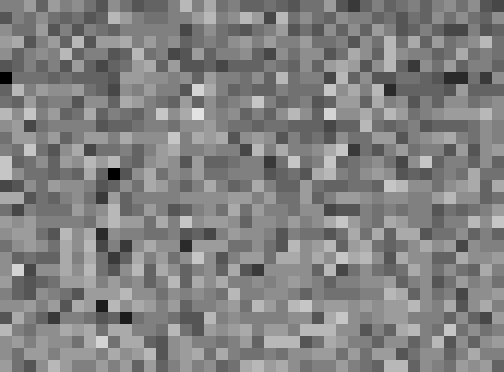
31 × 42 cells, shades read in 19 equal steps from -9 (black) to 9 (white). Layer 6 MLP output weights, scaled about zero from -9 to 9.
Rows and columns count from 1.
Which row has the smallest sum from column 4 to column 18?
27
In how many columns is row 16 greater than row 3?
27
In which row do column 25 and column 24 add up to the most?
29
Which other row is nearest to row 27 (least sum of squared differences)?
17
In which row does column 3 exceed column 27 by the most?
10
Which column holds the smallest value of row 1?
30
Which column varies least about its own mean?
4
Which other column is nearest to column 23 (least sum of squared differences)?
37
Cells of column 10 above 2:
7
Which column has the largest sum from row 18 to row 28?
8
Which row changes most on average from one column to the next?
23
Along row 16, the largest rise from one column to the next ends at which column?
33
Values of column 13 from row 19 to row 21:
-1 -1 3
